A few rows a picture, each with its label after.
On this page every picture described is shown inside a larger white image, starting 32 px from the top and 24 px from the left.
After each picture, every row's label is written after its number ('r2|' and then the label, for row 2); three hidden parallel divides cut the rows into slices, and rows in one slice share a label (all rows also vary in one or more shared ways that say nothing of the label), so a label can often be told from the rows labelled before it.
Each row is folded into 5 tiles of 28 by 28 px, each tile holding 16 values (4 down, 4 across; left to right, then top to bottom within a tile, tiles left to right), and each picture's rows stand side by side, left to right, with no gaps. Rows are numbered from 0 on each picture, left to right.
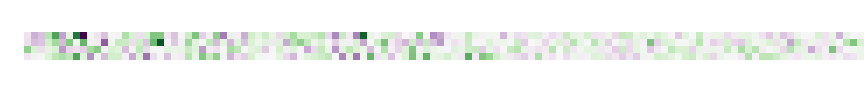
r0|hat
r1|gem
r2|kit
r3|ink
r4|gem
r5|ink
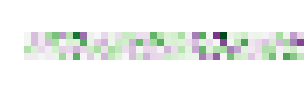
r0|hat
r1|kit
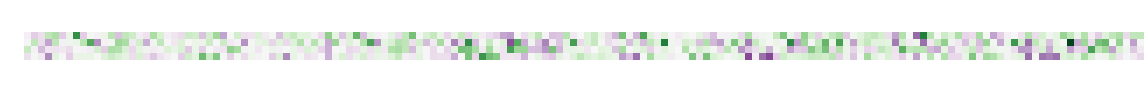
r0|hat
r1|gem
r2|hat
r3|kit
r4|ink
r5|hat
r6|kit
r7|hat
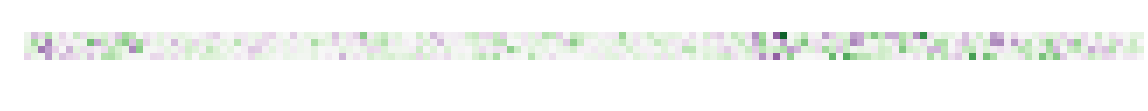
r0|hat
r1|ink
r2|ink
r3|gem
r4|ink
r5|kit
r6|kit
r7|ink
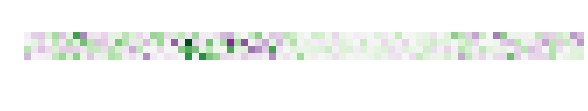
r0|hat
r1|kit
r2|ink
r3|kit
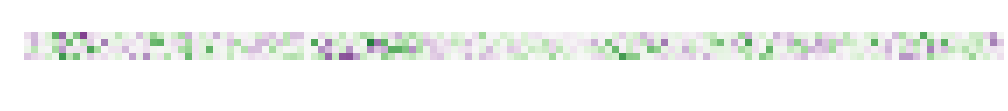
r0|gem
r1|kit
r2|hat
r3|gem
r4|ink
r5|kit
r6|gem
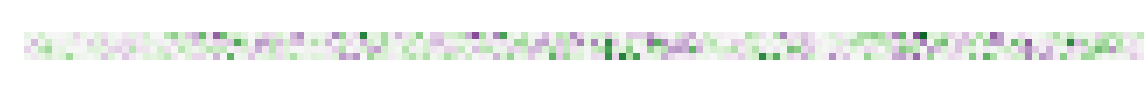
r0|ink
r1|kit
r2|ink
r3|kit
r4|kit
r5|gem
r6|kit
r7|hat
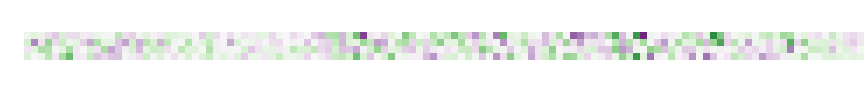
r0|kit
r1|ink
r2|hat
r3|kit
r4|hat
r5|gem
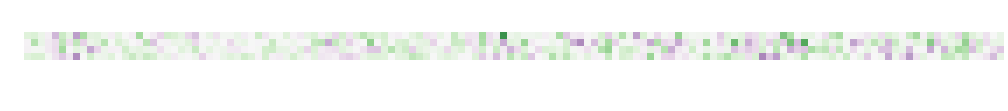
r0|ink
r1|ink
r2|gem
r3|ink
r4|kit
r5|gem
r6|hat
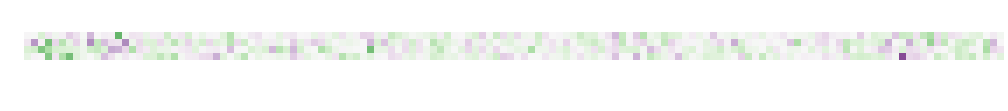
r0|kit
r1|gem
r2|ink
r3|gem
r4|ink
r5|ink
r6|gem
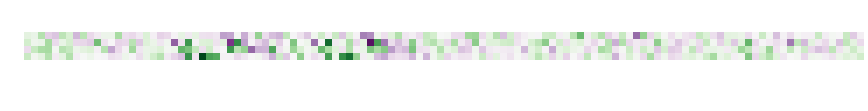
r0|kit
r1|kit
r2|kit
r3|hat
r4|kit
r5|kit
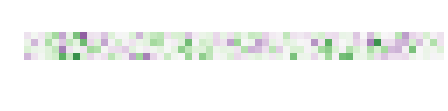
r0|gem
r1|kit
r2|kit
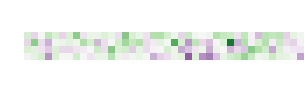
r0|hat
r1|hat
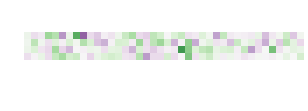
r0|hat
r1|kit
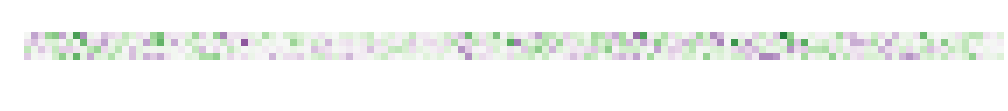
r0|hat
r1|gem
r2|gem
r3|hat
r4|kit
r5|gem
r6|gem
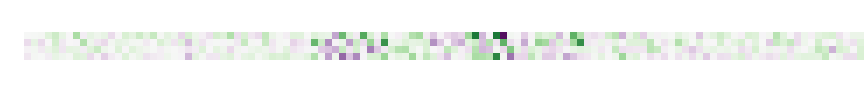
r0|gem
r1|gem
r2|gem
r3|hat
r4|gem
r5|gem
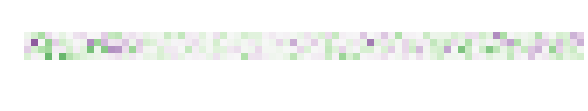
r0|kit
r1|ink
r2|ink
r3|kit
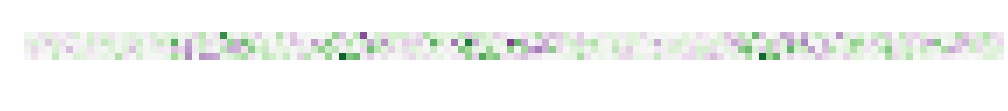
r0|gem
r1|gem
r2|ink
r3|kit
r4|gem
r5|ink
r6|kit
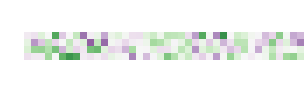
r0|ink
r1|kit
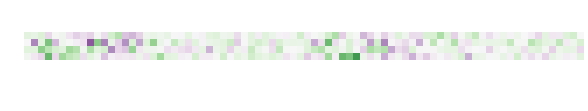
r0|kit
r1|gem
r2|ink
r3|gem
